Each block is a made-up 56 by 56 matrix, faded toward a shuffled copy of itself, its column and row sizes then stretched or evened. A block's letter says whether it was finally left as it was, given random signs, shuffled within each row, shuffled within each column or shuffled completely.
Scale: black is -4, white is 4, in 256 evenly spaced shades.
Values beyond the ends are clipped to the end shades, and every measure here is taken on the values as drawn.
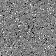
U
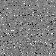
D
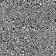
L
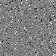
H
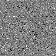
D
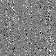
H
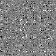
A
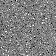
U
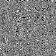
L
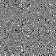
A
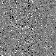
H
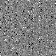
H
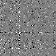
L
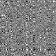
A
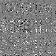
A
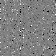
H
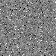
U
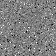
U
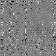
A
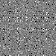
L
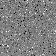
U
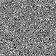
D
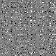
L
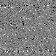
D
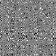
A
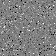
U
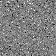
U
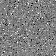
U
